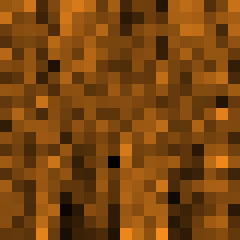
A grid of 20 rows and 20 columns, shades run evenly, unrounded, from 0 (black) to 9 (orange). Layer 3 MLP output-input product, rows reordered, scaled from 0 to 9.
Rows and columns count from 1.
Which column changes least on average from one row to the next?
13
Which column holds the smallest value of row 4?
14
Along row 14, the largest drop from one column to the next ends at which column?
10
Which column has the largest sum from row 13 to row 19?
11
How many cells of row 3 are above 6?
5
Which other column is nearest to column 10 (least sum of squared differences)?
7
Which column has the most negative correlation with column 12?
15
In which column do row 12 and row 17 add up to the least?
6
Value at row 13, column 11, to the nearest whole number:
8
